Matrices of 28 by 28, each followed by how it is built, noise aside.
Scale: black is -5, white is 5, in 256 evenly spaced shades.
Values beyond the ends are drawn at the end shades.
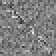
banded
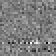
uneven rows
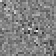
banded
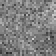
smooth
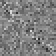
banded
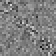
banded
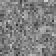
smooth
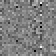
uneven columns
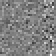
uneven columns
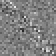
banded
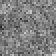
smooth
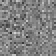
low rank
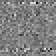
uneven rows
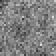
smooth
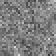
smooth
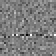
uneven rows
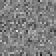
uneven rows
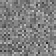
low rank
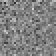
low rank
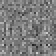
low rank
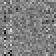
uneven columns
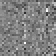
uneven columns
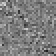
banded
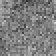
smooth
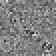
banded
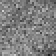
smooth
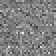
uneven rows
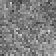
smooth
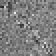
banded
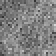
smooth
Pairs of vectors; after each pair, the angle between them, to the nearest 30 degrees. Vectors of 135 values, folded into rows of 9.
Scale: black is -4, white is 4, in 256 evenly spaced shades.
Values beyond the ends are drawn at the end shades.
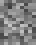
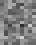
150 degrees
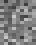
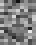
60 degrees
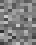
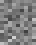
150 degrees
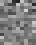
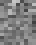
150 degrees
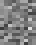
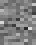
60 degrees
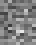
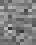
150 degrees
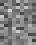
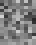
60 degrees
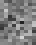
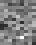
30 degrees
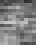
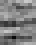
120 degrees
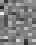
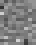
30 degrees
